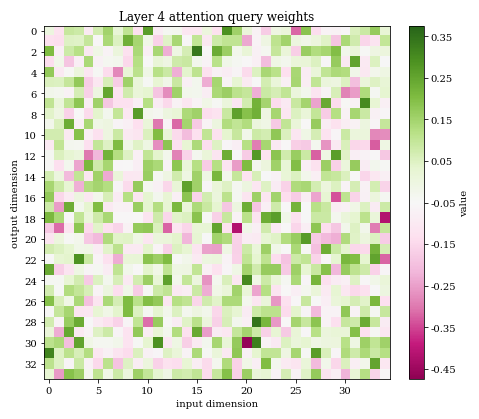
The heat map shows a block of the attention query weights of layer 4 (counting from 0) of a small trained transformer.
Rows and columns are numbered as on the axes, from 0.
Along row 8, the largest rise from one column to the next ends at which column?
9
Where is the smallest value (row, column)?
30, 20
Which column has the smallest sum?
16
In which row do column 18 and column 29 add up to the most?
12
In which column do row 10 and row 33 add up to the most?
3
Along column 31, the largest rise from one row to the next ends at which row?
22
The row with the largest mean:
31
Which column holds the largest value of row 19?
17
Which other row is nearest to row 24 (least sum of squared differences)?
33
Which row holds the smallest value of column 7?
4
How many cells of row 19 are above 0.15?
5
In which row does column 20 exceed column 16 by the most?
24
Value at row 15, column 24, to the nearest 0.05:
-0.15
